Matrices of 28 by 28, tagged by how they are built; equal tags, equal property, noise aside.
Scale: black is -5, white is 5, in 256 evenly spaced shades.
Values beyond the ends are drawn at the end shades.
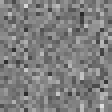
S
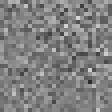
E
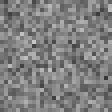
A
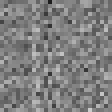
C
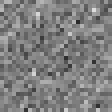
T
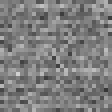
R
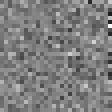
S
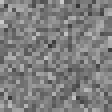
T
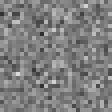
C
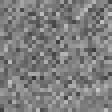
T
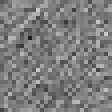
T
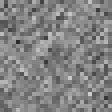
T
